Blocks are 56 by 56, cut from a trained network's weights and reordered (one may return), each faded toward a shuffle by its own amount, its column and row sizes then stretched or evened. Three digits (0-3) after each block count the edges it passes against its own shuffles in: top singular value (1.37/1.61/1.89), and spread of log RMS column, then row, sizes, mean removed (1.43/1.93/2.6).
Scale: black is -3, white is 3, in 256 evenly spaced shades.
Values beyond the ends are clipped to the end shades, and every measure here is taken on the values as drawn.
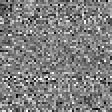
2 0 3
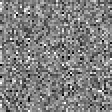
2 2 0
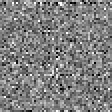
1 1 1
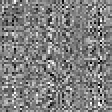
3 3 0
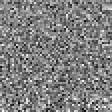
1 0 1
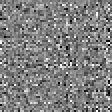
1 2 2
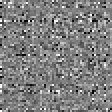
1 2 3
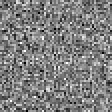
2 0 0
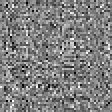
2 2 1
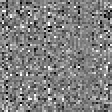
1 3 2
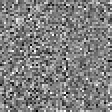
2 2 0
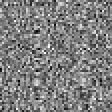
3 1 1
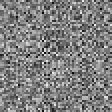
3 1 2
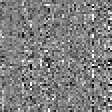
0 3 1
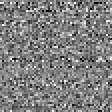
0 0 3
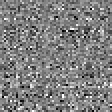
2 1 3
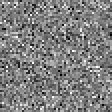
0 0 1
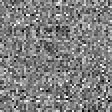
2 1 1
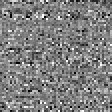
1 0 3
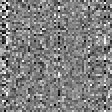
3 3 0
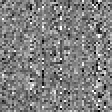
1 3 0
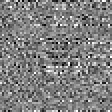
3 0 3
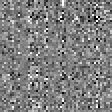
1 3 2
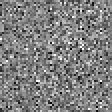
1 2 0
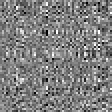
3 3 2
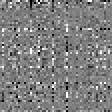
2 3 3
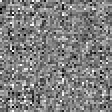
1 2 0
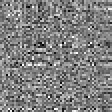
3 1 2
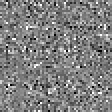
0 2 2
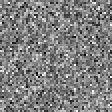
0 0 1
